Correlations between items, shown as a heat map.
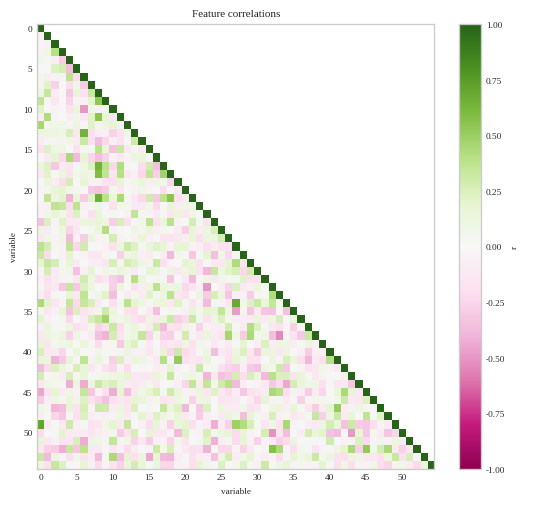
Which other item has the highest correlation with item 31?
13
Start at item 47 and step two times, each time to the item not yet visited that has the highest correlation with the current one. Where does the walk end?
19
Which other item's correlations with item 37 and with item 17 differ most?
8
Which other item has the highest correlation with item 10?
53
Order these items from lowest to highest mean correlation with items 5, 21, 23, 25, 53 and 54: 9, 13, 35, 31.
31, 13, 9, 35
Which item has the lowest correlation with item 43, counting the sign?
50
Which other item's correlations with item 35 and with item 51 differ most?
24
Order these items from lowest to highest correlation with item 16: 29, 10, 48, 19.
10, 19, 48, 29
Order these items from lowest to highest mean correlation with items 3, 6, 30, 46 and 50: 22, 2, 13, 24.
22, 2, 24, 13
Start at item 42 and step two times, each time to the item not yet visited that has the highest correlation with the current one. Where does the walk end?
52
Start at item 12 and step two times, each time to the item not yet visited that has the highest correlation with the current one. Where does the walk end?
49
